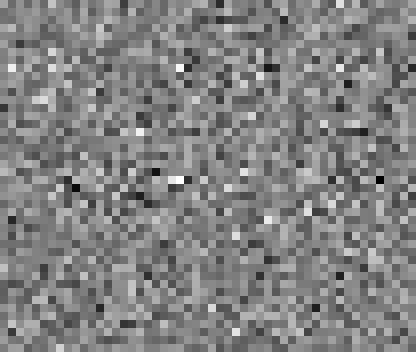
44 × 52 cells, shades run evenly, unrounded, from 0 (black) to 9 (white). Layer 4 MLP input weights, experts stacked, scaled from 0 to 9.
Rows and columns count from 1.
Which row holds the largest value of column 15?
25
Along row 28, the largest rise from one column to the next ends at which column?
34
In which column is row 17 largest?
18
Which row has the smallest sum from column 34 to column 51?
17
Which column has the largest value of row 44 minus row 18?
8
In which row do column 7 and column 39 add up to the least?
42
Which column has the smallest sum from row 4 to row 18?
49
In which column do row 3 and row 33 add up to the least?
28
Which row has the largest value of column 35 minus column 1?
14
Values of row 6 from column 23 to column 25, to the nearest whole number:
6 5 5
